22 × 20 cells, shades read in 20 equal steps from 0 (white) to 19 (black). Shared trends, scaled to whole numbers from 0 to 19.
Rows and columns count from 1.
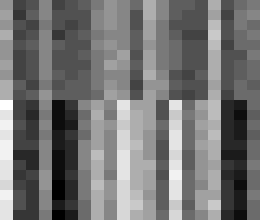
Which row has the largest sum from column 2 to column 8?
22
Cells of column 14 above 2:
15
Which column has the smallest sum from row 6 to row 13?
1
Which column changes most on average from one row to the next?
14
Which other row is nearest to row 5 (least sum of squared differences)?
7
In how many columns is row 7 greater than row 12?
9
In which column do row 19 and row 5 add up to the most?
5
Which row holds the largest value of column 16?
4
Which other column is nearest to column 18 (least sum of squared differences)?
6
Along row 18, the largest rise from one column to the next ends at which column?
2
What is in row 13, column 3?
15
